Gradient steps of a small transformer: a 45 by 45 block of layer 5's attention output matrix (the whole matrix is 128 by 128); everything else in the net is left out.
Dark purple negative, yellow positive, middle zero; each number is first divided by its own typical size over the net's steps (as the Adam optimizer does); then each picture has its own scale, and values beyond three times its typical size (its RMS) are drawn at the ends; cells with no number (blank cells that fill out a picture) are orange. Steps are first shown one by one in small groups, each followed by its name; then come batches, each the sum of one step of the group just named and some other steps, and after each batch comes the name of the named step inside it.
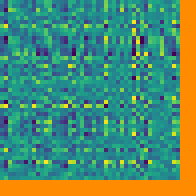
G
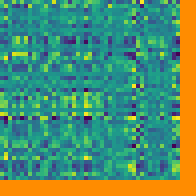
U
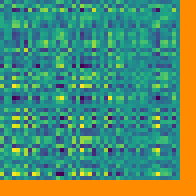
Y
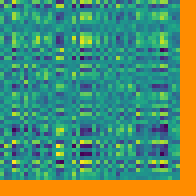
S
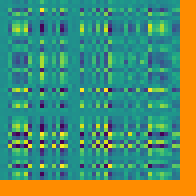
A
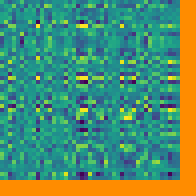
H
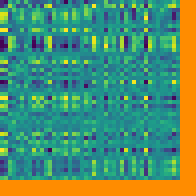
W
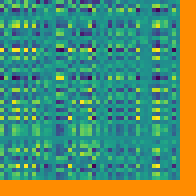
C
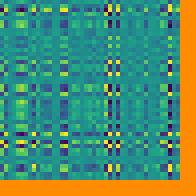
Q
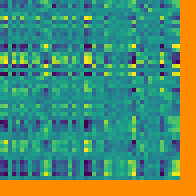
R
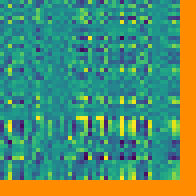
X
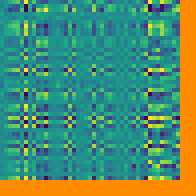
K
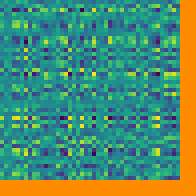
Y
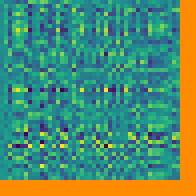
A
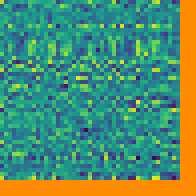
H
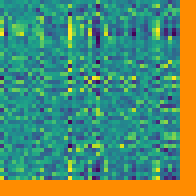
H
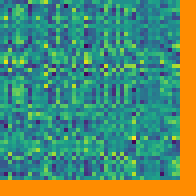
R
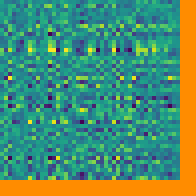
H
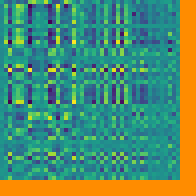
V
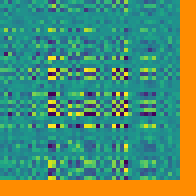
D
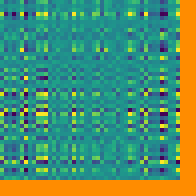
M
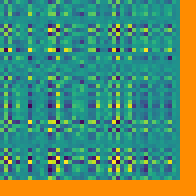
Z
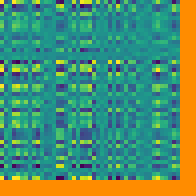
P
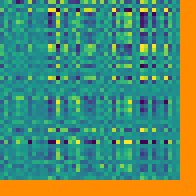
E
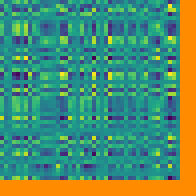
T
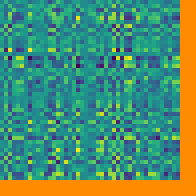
Z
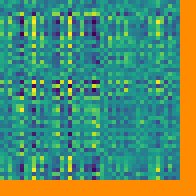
T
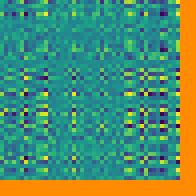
M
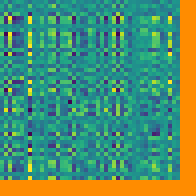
D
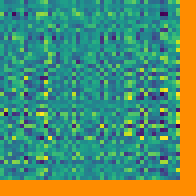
M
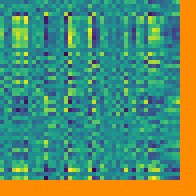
D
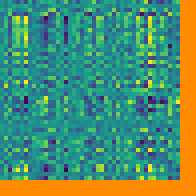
E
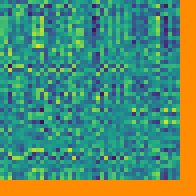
V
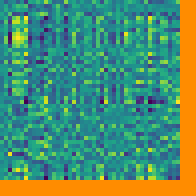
V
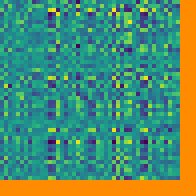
E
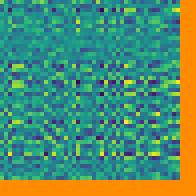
P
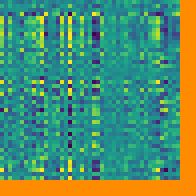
M
